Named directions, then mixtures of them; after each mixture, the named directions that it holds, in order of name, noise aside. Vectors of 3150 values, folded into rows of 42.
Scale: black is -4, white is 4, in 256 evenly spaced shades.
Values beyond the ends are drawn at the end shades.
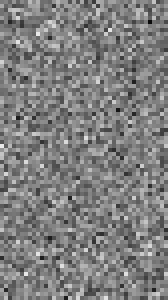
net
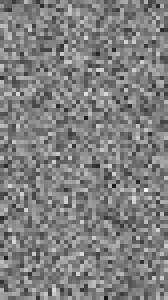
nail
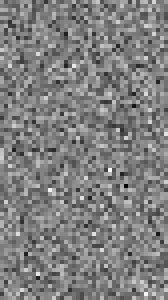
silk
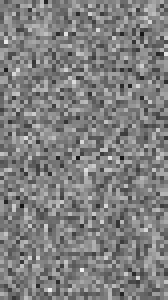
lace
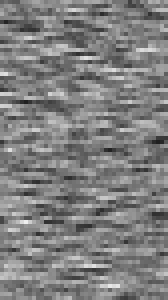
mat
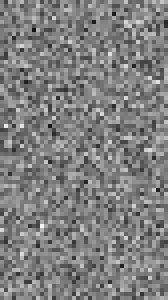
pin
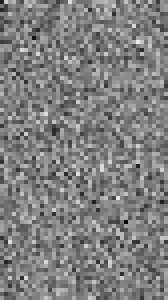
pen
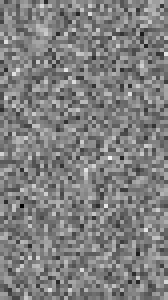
lace.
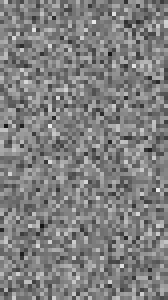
pin.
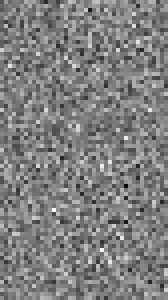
pen, silk.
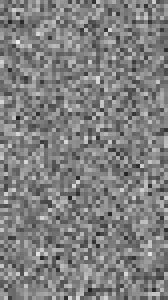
net.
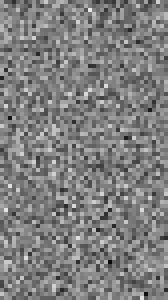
nail, pen, silk.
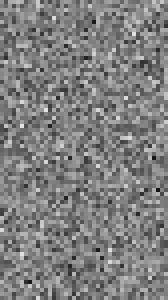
nail, pin.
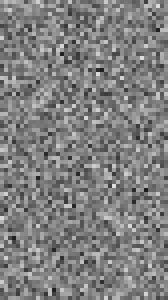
nail.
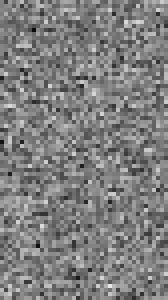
mat, pin.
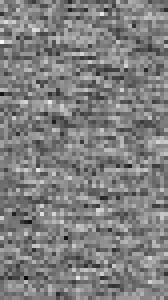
mat, pen.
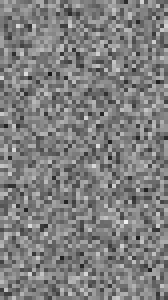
nail, pin.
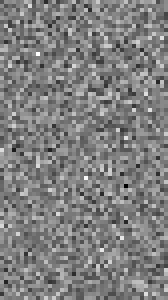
pen, silk.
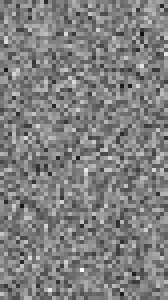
lace.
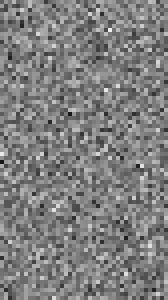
lace, net, pen.
